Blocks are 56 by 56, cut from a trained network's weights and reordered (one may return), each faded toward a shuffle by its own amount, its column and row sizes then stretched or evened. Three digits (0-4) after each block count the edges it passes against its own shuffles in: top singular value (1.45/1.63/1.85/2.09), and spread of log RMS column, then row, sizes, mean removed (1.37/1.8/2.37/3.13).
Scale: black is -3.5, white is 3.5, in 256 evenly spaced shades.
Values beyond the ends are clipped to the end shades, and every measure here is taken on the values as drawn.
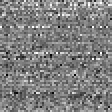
1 0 3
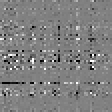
1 3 4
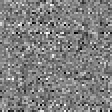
1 1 3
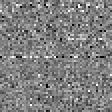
0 1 3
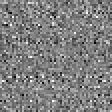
1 1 3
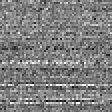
4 0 3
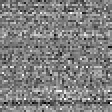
2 0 3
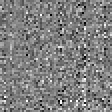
1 3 1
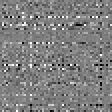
0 2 4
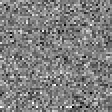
0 0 2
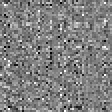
1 3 2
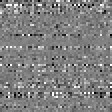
3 1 4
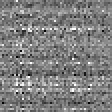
4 3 2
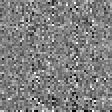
2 3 1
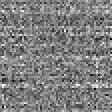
2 2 1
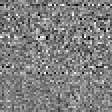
2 1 3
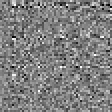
4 2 2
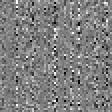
0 4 0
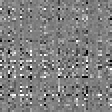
3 4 3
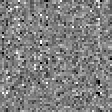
1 2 0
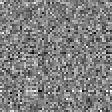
3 0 2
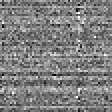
4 2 0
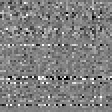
0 1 4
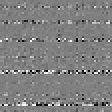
4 1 4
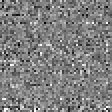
0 1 3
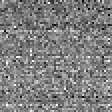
1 1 2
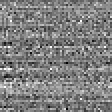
3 1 2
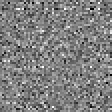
3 1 2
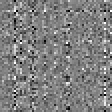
4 4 1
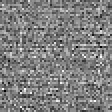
1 1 1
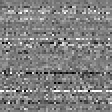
3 0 4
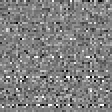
3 1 4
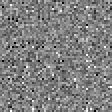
1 1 1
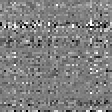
0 2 4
